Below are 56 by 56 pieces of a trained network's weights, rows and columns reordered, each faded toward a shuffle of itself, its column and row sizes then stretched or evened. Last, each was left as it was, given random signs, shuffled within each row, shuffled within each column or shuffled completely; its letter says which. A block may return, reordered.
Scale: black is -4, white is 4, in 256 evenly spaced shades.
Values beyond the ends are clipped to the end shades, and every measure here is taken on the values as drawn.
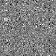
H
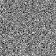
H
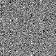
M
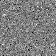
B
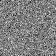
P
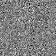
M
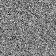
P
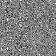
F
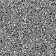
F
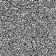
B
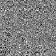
H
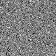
F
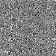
M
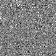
B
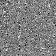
F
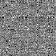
H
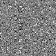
H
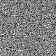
B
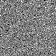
P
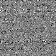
B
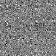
H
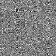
H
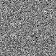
M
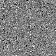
F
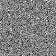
F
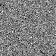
P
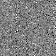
F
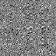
H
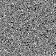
F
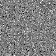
F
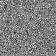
P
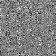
H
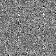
F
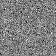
B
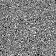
B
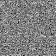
B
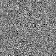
H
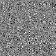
H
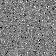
P
